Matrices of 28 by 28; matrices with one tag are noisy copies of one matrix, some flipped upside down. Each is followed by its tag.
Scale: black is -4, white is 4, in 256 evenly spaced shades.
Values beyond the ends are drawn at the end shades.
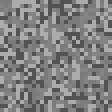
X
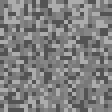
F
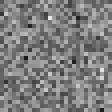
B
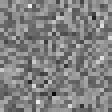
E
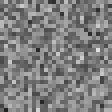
F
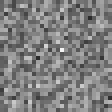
F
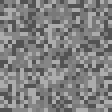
X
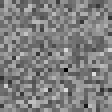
B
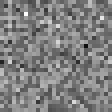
X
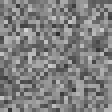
B
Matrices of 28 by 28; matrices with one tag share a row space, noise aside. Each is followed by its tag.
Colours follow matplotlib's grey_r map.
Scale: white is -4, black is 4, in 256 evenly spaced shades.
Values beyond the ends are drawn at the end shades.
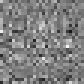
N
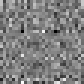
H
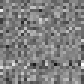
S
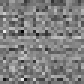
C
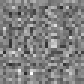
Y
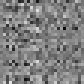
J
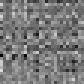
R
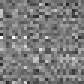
R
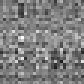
C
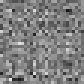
N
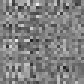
J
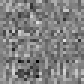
J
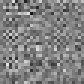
J
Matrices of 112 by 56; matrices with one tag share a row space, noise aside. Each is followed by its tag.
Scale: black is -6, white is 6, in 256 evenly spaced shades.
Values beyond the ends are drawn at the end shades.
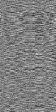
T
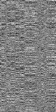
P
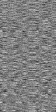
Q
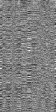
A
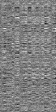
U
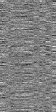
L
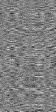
T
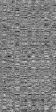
U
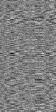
T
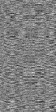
T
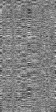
A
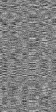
Q
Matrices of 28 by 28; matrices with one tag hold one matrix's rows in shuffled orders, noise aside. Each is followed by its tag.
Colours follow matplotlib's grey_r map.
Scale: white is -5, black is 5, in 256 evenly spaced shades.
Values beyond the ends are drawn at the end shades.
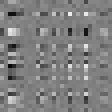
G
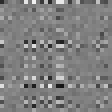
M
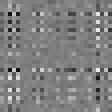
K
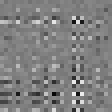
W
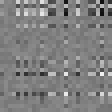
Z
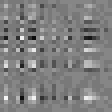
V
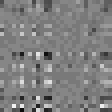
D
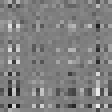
K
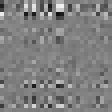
M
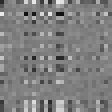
M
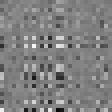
M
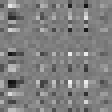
G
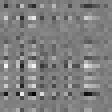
V
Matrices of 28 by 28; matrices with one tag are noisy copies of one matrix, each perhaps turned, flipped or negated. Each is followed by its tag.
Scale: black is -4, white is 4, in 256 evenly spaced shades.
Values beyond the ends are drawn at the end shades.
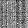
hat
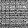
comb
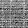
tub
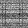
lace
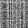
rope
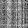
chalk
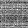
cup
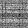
lace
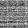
rope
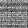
hat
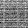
tub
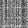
rope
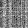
hat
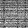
tub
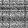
chalk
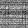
lace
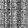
chalk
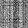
lace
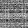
lace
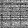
rope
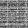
rope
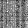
hat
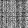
hat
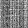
comb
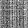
comb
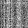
chalk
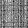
cup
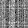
lace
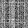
lace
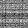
lace
